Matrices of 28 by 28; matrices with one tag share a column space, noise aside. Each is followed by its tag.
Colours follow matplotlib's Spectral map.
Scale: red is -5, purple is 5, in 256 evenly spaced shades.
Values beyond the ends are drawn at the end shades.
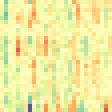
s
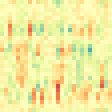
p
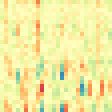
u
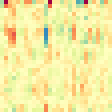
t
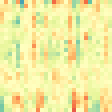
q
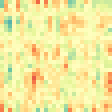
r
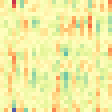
r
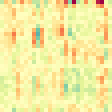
t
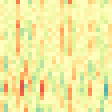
u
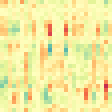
p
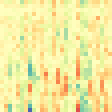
u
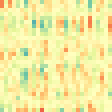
r
